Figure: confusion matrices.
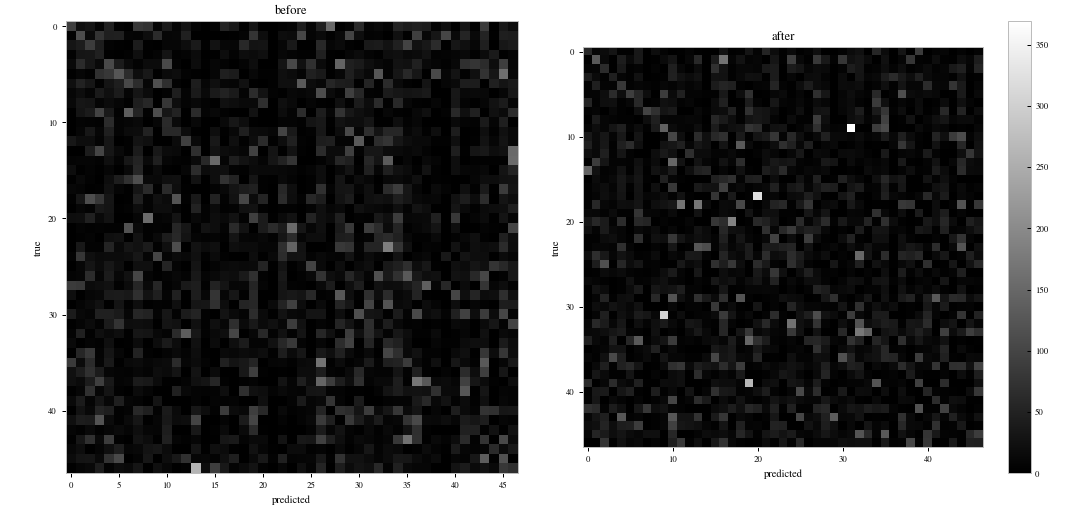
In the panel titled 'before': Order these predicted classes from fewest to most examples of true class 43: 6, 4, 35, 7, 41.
6, 7, 41, 4, 35
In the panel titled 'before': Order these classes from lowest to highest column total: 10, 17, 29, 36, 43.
17, 10, 36, 29, 43
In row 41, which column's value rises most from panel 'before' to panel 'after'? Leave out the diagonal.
10
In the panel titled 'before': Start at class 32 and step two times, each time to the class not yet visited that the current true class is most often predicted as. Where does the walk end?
30
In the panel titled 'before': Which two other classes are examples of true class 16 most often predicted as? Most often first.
7, 6
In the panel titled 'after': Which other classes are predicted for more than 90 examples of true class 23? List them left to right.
13, 14, 44
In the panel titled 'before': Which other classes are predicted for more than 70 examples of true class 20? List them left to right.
8, 19, 34, 40
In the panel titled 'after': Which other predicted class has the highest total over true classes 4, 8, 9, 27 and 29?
31
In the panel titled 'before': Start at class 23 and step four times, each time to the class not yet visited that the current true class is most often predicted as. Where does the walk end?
46
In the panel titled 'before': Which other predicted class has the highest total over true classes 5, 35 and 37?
26
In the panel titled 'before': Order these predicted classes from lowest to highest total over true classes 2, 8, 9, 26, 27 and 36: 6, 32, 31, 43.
31, 6, 32, 43
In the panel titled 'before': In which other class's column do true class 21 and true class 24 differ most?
23
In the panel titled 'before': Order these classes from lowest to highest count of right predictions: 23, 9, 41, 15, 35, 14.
15, 41, 14, 35, 9, 23
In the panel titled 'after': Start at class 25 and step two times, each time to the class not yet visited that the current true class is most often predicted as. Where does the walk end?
15
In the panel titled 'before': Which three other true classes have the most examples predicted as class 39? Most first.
1, 27, 24
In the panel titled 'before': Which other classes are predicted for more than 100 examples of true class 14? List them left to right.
15, 33, 46
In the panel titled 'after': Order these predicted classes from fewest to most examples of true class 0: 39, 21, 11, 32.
11, 32, 21, 39
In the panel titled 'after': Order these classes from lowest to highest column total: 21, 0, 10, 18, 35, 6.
0, 21, 18, 6, 35, 10
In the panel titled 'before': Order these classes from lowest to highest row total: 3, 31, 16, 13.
3, 16, 31, 13
